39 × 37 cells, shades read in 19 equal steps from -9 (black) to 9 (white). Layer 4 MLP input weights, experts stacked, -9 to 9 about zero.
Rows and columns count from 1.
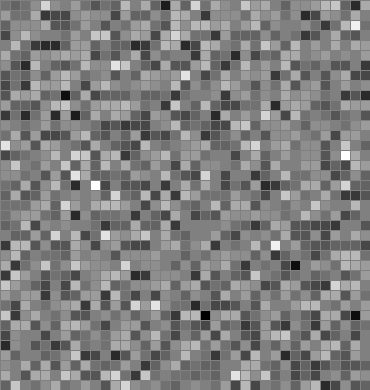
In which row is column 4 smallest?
5
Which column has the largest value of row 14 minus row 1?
36
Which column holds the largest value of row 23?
3
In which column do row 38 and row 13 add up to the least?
14
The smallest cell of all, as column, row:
21, 32
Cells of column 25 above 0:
21
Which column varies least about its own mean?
37
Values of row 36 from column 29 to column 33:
-6 -2 -4 2 4
